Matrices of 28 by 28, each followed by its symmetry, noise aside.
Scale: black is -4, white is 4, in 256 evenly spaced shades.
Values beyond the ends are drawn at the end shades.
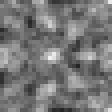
mirrored top to bottom.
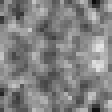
mirrored top to bottom.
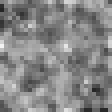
symmetric across the other diagonal.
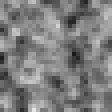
no symmetry.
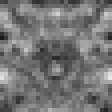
mirrored left to right.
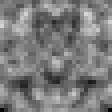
mirrored left to right.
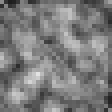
symmetric across the other diagonal.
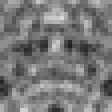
mirrored left to right.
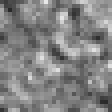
symmetric across the other diagonal.
